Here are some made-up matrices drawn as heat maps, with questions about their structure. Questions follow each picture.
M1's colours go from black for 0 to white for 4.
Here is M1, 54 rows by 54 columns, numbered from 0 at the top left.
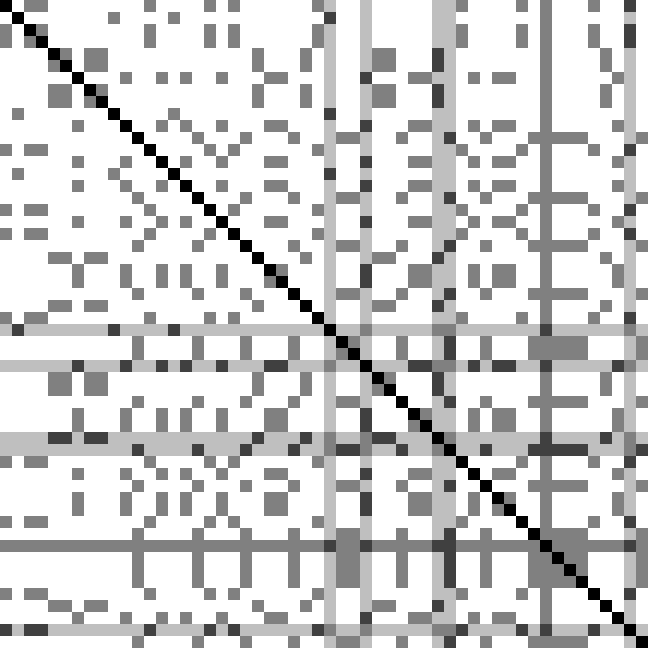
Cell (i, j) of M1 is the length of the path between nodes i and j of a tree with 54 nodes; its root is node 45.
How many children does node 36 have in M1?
9
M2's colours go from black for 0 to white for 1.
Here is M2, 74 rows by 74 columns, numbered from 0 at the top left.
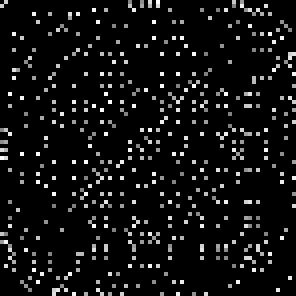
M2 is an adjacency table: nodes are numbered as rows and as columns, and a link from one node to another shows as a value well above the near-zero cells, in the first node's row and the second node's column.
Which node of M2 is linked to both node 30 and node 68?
node 27
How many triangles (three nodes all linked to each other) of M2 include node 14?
6
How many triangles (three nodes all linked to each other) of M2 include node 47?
2
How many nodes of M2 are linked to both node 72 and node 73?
1
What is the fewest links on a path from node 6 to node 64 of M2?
2
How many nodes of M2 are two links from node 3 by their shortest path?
4
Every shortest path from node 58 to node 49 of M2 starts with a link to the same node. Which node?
node 32
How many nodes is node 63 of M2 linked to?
7
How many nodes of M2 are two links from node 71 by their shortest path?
6
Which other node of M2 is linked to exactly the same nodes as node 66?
node 0
